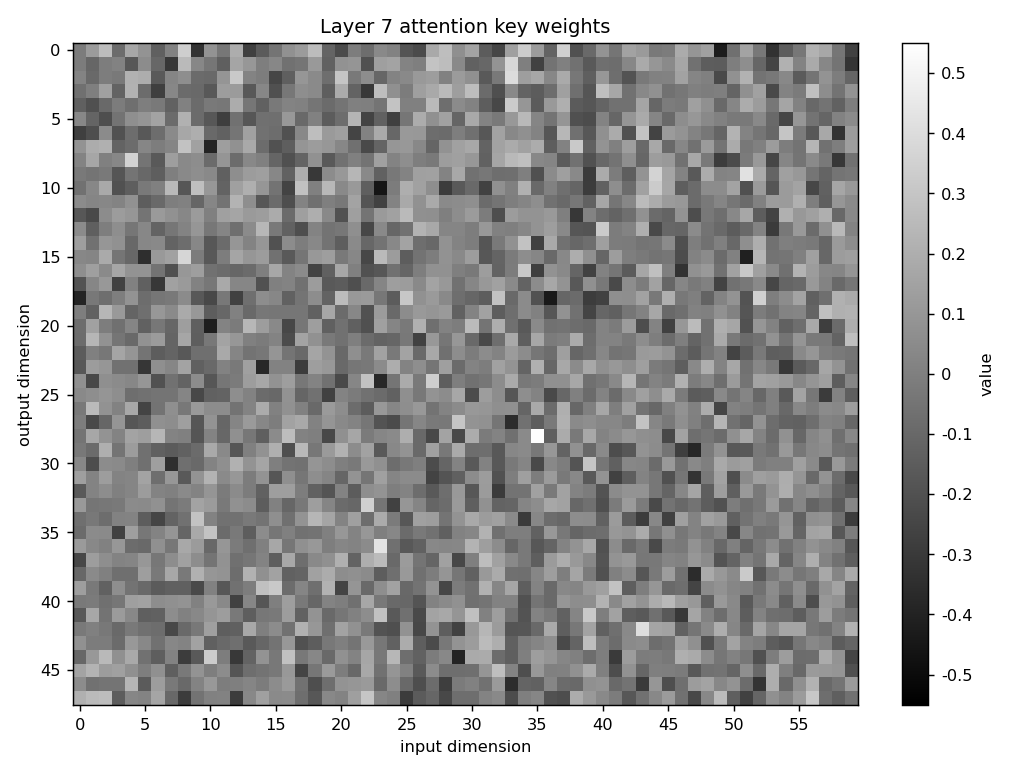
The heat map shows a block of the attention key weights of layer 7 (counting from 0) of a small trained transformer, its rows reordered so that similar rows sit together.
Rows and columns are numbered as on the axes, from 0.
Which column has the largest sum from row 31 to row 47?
31
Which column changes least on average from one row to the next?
26
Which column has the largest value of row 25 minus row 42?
29
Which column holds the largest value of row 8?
4
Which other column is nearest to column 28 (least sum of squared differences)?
8
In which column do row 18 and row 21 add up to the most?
59
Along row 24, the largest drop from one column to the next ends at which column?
23
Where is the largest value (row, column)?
28, 35
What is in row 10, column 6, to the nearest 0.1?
0
